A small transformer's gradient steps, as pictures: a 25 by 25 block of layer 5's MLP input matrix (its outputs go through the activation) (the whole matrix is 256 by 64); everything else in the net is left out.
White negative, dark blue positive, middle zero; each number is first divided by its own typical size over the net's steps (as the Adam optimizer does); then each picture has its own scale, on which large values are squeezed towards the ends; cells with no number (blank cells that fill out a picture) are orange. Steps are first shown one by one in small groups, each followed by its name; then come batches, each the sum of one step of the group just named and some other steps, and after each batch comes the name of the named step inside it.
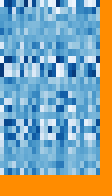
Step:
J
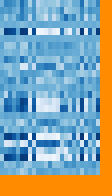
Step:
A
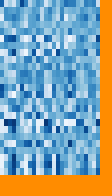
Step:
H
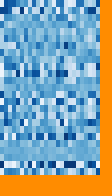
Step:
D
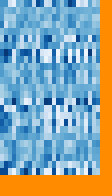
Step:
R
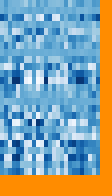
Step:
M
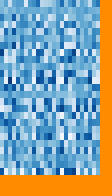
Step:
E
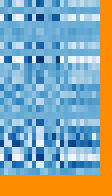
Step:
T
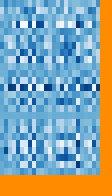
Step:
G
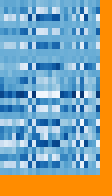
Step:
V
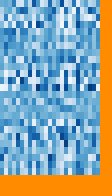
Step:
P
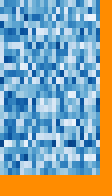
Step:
A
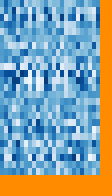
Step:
M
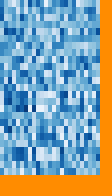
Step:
E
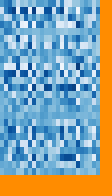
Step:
G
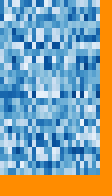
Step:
V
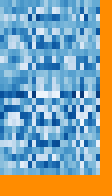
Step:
V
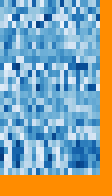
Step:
P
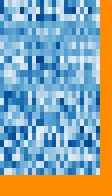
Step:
T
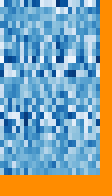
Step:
J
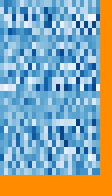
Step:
P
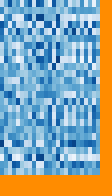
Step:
T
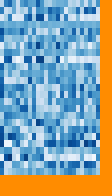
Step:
T
